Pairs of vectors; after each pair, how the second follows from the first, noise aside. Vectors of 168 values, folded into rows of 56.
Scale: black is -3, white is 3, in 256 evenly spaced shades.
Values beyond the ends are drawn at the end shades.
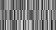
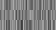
negated, shrunk.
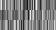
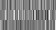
wrapped around, partly zeroed.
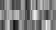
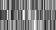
shuffled.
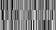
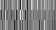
wrapped around, partly zeroed.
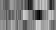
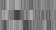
reversed, shrunk.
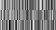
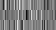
wrapped around, partly zeroed.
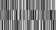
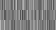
reversed, shrunk.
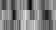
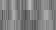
negated, shrunk.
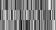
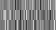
partly zeroed.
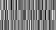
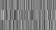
reversed, shrunk.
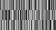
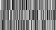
shuffled.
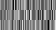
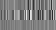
partly zeroed.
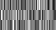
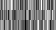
shuffled.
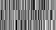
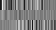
wrapped around, partly zeroed.
